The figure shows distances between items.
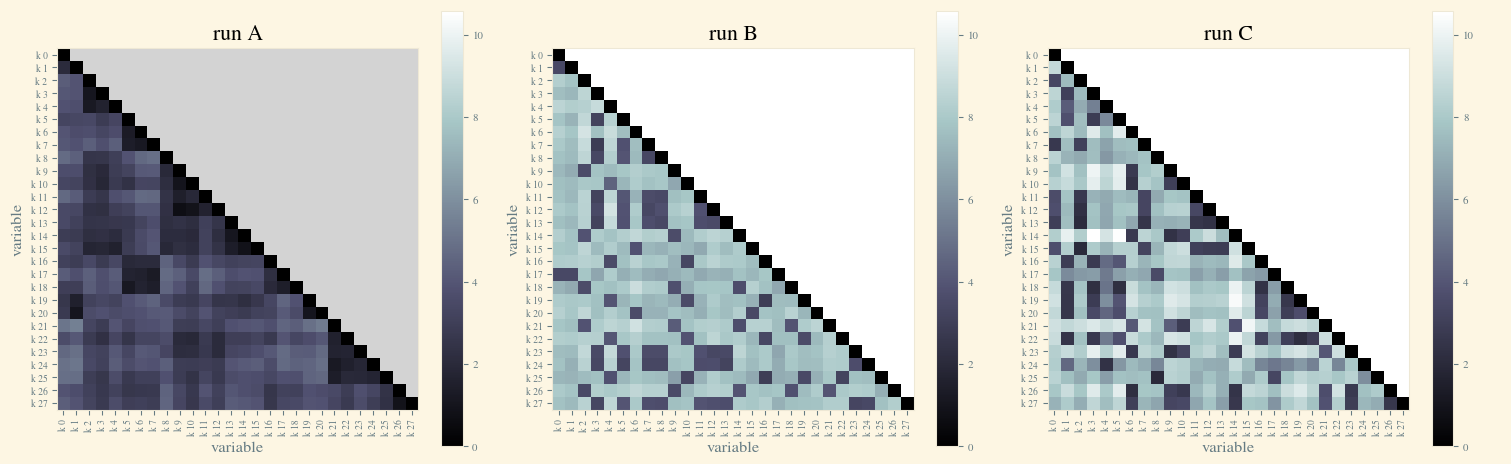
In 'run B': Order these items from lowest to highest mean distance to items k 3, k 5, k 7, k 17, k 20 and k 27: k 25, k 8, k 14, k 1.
k 8, k 1, k 25, k 14
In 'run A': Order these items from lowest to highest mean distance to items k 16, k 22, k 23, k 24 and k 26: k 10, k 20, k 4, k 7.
k 10, k 7, k 4, k 20
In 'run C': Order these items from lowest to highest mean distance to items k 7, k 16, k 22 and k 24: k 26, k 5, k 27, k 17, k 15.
k 5, k 17, k 15, k 27, k 26
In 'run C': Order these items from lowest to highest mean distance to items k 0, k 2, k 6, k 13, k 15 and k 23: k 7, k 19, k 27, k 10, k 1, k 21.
k 7, k 27, k 10, k 21, k 1, k 19
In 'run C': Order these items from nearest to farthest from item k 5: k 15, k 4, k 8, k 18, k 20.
k 18, k 20, k 4, k 8, k 15
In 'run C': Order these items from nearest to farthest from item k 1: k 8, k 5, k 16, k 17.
k 16, k 5, k 17, k 8
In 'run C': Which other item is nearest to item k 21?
k 10
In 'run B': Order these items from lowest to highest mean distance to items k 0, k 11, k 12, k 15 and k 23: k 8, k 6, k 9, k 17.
k 8, k 17, k 6, k 9
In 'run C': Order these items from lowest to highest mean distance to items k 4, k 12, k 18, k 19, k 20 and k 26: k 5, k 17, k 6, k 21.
k 5, k 17, k 6, k 21
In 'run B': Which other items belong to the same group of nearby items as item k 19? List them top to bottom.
k 4, k 10, k 16, k 22, k 25
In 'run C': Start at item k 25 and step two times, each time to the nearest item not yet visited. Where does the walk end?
k 17
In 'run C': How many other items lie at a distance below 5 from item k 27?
7
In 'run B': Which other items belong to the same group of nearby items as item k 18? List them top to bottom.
k 2, k 9, k 14, k 21, k 26
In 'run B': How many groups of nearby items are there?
5
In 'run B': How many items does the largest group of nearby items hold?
10
